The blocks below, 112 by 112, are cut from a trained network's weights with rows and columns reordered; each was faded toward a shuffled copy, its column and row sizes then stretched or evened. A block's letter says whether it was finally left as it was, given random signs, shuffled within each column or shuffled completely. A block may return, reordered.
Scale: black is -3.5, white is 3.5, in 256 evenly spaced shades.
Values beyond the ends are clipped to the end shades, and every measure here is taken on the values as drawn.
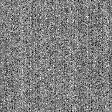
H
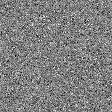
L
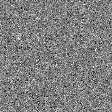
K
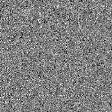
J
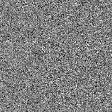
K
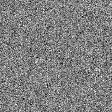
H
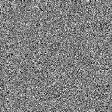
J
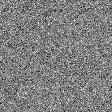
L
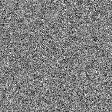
H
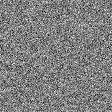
L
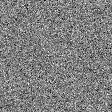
L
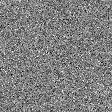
L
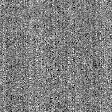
J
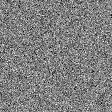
L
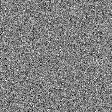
H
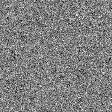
H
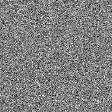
K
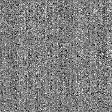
J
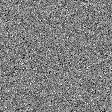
L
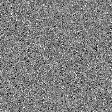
H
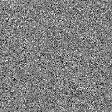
J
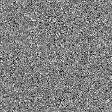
K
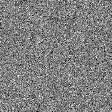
H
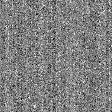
H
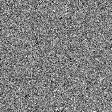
H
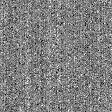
H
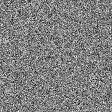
L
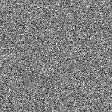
J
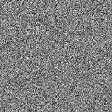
J
